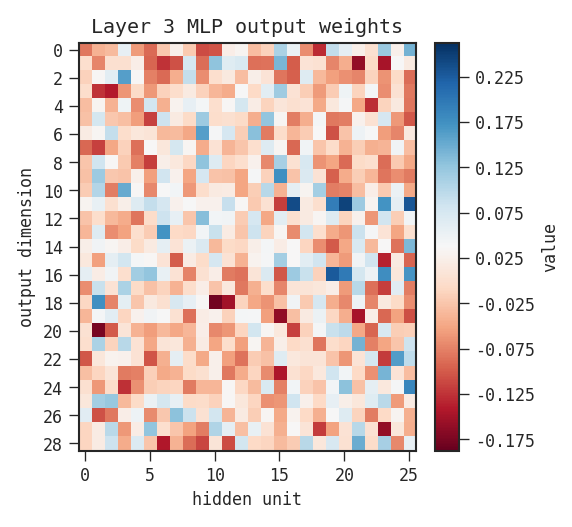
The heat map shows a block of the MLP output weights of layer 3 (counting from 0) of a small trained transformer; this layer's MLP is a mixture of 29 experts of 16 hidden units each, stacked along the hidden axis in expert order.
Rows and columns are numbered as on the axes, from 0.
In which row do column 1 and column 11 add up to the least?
20
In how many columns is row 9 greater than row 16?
10
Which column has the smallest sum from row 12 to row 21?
12
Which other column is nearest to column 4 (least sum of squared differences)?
0
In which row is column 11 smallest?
18
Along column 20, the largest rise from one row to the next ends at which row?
11
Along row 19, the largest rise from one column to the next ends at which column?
22
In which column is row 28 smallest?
6
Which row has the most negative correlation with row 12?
2
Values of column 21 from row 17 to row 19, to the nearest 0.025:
0.1 0.05 -0.15
